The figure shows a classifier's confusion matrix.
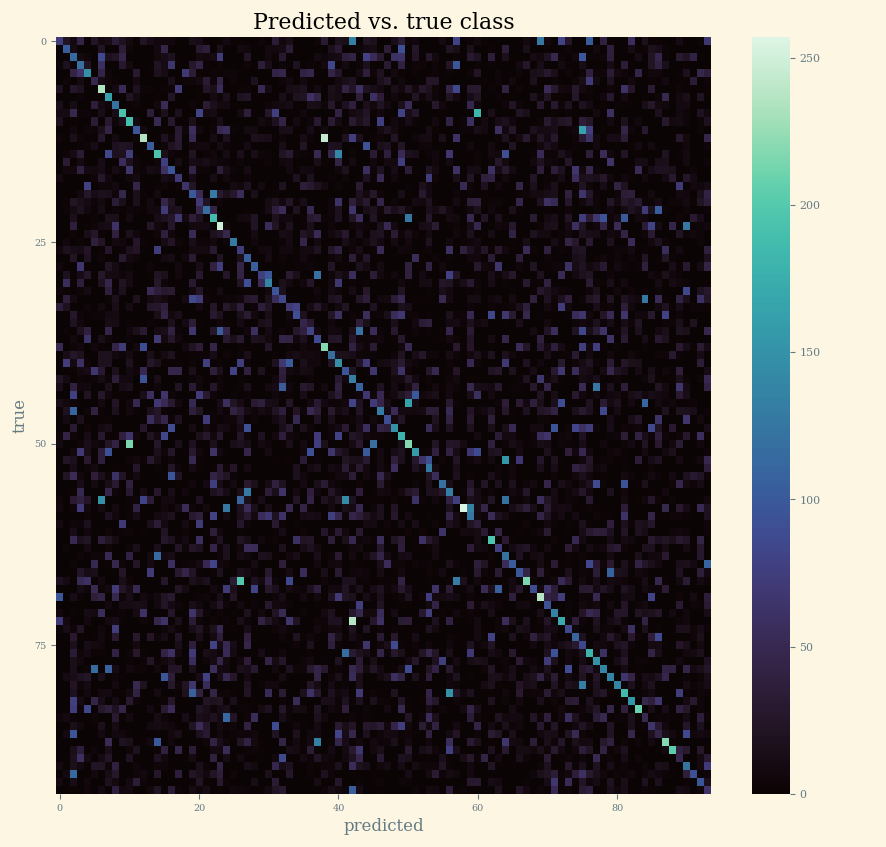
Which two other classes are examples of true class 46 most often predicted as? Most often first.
2, 78
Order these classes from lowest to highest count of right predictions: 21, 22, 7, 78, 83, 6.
21, 78, 7, 22, 83, 6
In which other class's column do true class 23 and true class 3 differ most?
90
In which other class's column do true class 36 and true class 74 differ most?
43
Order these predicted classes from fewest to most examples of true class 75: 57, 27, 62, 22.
57, 62, 27, 22
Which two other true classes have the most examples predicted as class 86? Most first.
21, 74
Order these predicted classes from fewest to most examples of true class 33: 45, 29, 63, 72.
63, 45, 29, 72
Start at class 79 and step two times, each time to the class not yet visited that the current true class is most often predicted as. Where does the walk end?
49
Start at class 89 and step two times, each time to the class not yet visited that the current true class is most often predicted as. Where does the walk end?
84
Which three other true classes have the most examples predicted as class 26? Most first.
67, 57, 40
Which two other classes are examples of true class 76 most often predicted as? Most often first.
41, 71
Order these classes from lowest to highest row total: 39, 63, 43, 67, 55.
39, 63, 55, 43, 67
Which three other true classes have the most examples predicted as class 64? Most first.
52, 57, 14
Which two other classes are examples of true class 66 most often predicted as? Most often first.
79, 13
